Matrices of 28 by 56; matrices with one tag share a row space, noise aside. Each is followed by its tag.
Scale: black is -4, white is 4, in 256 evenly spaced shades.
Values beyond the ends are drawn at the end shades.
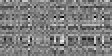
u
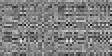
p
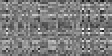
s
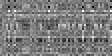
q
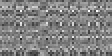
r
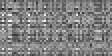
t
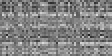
s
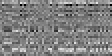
p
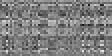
s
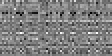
r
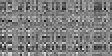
t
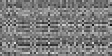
q
